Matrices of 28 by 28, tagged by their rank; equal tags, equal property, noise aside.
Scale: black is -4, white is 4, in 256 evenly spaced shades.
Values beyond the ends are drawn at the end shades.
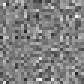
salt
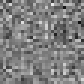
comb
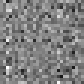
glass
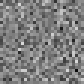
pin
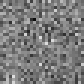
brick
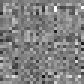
comb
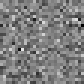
salt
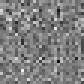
comb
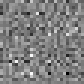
glass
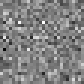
brick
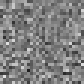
pin
